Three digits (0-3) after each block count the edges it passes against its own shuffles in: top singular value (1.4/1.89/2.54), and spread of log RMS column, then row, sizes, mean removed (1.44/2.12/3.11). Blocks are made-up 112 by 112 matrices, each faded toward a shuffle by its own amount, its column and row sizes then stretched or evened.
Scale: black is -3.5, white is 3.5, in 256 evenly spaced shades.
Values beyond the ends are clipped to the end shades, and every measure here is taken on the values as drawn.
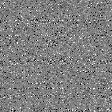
2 0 2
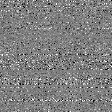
1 0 3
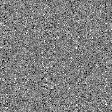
1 2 1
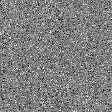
0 1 0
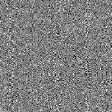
2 2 0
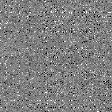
2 2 2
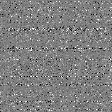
0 1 3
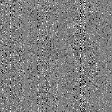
2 3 0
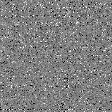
1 0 2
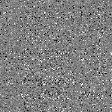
0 2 2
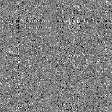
2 2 1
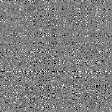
2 2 3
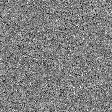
0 0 0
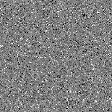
2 0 1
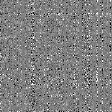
1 3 2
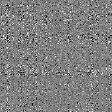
0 3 2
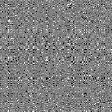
3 2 2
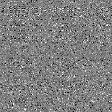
2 1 2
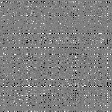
3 2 3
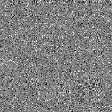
2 1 1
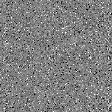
2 1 0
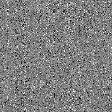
1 2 0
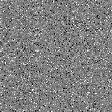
2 0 0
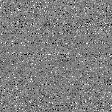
0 0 2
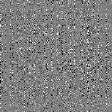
0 3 2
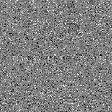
2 0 1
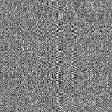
3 2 1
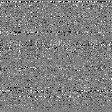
2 1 3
